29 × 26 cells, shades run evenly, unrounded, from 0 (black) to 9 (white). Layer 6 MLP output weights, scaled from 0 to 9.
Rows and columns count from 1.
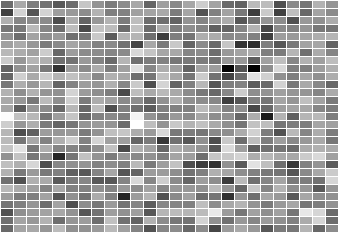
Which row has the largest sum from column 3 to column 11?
10
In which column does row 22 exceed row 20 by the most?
5
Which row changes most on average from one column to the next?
2
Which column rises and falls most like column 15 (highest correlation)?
17
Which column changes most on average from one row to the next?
20
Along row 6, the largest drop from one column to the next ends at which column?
19
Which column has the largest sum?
11
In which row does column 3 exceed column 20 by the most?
9
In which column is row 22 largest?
26
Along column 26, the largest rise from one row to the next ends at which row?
22
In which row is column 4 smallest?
21
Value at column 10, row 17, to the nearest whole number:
7
